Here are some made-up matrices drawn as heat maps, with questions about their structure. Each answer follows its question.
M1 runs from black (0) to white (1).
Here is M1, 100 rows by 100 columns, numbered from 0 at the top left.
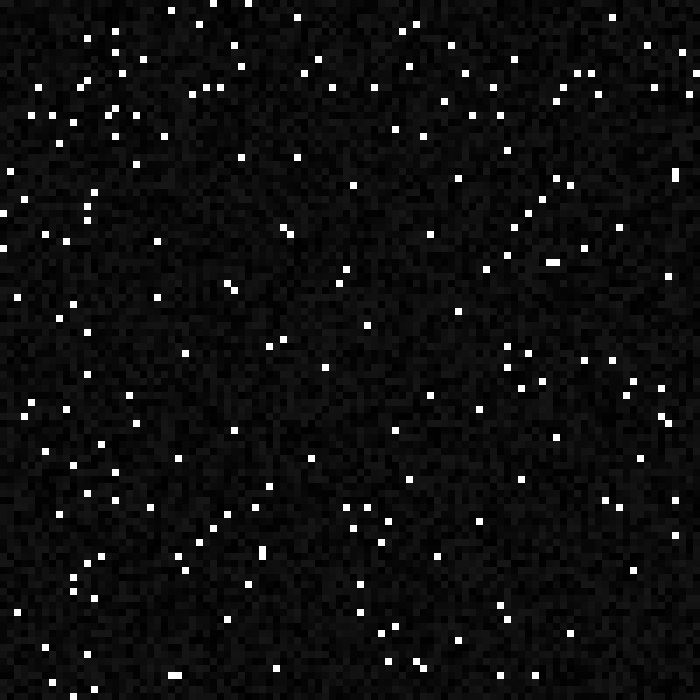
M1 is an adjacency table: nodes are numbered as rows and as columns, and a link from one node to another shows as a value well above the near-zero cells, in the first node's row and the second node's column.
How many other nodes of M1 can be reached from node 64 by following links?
8
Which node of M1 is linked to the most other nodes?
node 12
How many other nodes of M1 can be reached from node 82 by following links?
6
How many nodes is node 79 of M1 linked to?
4
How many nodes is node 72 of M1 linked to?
5
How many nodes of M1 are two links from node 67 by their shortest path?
5
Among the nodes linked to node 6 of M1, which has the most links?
node 33
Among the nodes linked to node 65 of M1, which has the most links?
node 25
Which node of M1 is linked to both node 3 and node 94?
node 59
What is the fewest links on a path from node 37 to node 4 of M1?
6
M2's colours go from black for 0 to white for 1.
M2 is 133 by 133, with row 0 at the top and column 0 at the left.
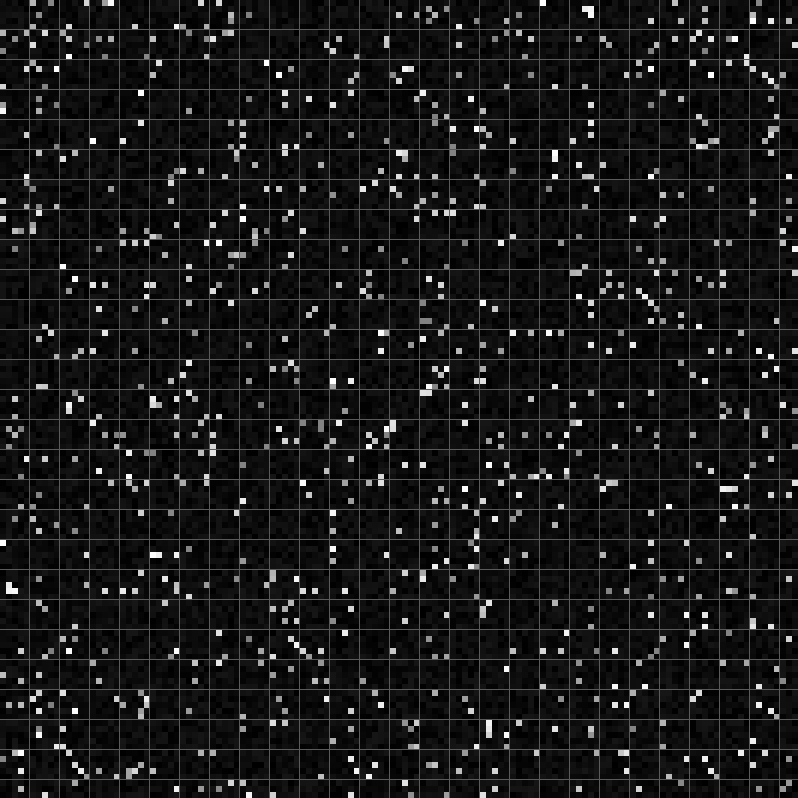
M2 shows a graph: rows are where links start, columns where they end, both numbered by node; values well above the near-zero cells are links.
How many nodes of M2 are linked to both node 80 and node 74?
4
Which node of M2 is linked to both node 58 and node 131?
node 126
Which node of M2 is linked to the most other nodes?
node 6
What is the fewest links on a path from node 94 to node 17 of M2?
2
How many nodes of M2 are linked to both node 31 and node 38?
3
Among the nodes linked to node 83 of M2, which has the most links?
node 72
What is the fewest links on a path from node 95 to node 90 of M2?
4
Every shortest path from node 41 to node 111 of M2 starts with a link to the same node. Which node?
node 106
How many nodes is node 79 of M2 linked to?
12
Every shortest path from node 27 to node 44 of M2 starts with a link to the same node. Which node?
node 42
